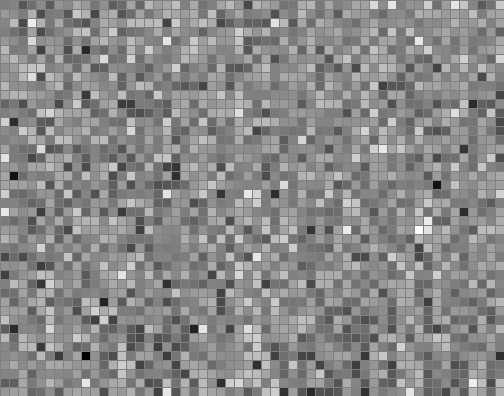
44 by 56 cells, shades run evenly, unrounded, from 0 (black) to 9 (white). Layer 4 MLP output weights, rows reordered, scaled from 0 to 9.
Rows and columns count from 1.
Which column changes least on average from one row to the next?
33
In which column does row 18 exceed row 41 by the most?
40
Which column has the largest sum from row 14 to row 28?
1
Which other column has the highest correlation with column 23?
54
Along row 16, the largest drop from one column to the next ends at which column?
35
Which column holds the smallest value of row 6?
10
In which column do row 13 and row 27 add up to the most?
27
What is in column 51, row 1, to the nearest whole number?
8
